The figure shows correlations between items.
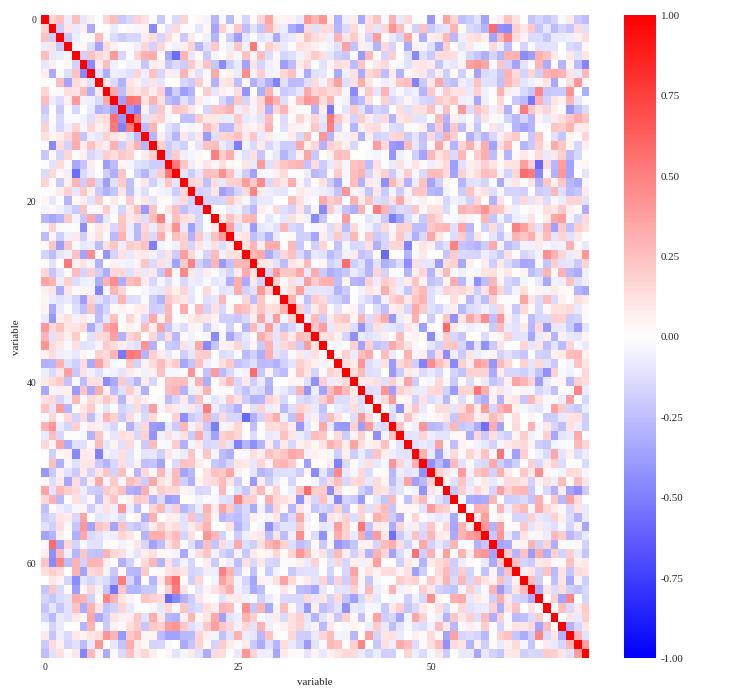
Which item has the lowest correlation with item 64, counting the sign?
16
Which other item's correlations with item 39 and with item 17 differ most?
27
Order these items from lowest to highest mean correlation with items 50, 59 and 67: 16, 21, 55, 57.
55, 16, 21, 57
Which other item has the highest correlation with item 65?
26
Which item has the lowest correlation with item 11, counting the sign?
10
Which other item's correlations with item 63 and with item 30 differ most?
9
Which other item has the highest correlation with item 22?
15
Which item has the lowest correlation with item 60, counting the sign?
1
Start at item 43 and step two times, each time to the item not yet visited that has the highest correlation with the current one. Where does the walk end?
57
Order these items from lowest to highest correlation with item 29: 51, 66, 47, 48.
51, 66, 47, 48
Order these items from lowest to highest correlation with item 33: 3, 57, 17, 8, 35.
8, 17, 3, 35, 57
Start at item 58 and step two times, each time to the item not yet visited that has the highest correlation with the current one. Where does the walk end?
45
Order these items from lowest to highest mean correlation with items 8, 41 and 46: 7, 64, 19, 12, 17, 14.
19, 14, 12, 17, 64, 7
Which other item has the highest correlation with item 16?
17
